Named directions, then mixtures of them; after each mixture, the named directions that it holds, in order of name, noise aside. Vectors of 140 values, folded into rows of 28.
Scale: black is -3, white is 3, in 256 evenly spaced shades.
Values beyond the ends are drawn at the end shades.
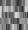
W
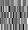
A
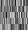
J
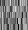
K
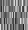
A, J, K.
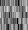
K, W.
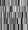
K.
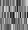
A, J, W.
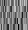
K.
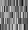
A, J, K.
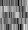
K, W.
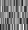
A, J.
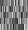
A, J, K.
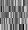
A, J.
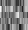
W.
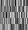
J.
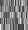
A, J, K.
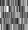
A, K, W.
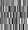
A.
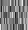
A, J, K.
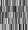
A, J, K.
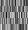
J.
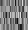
J, K, W.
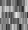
W.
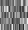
A, W.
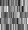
A, K, W.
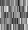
A, K, W.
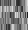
J, W.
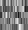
J, W.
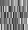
A, K.
